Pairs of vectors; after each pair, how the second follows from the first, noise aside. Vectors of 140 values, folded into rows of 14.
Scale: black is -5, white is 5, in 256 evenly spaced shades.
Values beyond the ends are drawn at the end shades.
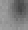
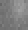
negated, shrunk.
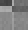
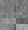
reversed, negated, shrunk.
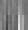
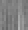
shrunk.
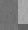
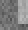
copied.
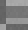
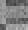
negated.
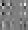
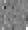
wrapped around, partly zeroed.
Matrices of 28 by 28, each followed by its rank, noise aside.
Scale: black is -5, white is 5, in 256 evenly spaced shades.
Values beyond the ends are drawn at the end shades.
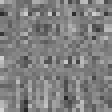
three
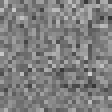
seven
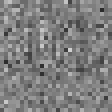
seven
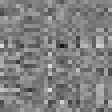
three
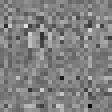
three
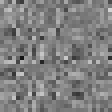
three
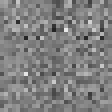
three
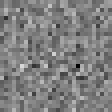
seven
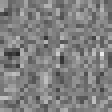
four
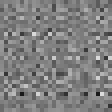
three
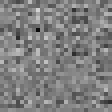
four
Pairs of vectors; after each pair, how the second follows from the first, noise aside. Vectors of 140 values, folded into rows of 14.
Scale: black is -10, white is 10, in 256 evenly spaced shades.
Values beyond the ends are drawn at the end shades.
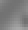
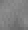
negated, shrunk.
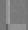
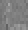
partly zeroed.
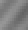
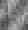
wrapped around, scaled up.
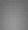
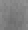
negated, shrunk.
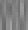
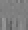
negated, partly zeroed.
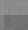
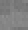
wrapped around, shrunk.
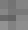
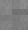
reversed, shrunk.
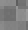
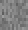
shuffled.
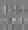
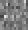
wrapped around, scaled up.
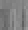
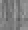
wrapped around, negated.
